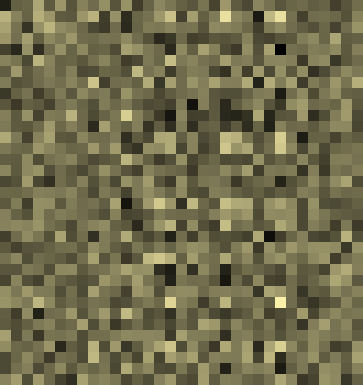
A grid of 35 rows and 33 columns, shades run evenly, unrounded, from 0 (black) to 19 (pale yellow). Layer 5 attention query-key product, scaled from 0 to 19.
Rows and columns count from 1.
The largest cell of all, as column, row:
26, 28
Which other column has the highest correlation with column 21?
16
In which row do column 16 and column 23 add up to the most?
32
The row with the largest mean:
2
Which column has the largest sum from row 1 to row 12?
5
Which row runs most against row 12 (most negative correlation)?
33
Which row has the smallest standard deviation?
18
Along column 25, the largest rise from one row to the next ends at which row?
23
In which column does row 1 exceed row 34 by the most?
21
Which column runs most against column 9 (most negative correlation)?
24
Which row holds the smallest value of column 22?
11
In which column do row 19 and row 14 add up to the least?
12
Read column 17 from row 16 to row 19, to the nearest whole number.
8 11 11 4
